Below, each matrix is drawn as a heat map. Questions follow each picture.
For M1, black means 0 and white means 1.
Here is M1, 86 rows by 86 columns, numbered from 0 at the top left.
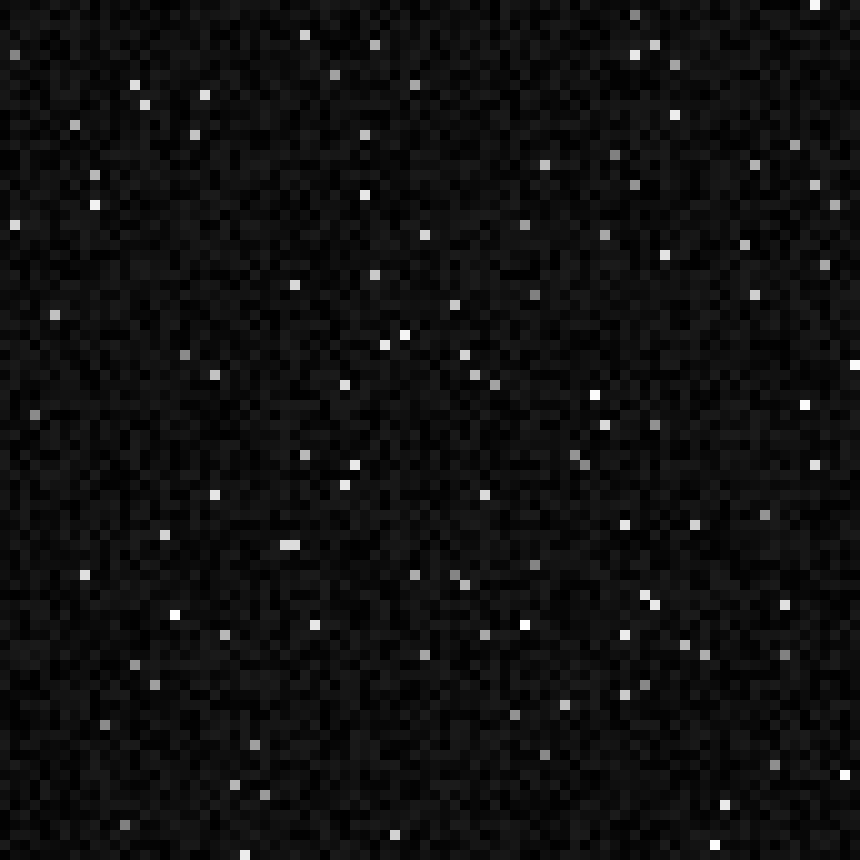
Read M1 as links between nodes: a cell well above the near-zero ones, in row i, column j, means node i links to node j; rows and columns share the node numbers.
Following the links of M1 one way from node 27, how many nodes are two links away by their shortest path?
2
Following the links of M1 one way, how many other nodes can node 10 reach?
10
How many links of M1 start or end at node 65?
6
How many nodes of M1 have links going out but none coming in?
5
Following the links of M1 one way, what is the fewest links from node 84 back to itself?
5
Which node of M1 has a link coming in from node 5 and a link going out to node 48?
node 63
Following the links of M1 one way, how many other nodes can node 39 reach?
9
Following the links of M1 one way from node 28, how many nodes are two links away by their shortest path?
2
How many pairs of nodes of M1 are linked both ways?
9
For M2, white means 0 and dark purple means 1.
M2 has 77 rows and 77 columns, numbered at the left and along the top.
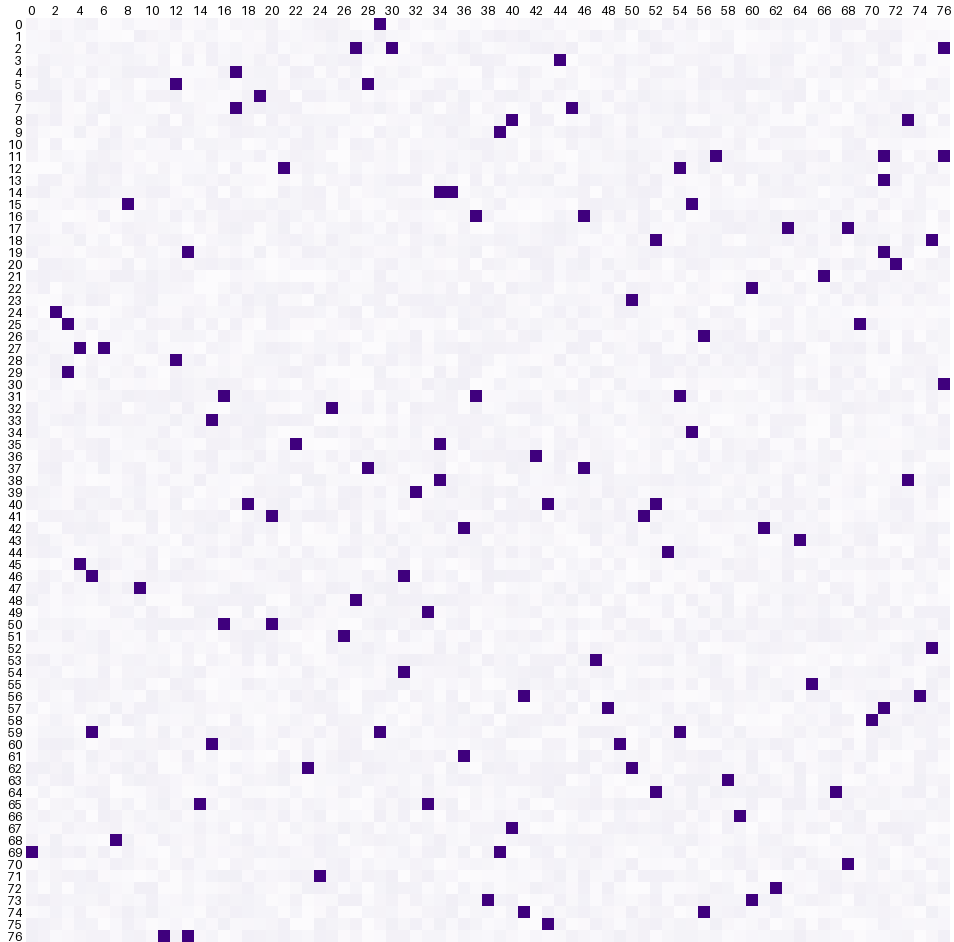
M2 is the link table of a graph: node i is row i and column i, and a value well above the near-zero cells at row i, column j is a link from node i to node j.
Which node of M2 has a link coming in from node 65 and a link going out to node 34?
node 14
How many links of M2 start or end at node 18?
3
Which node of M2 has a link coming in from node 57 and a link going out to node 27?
node 48
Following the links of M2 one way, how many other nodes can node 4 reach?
7
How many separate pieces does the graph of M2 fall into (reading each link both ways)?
6
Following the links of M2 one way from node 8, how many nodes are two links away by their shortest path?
5
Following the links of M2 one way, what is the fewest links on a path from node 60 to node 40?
3
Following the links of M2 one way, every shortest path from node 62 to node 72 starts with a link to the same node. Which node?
node 50
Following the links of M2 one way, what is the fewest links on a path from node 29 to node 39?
6
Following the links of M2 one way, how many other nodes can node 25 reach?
10
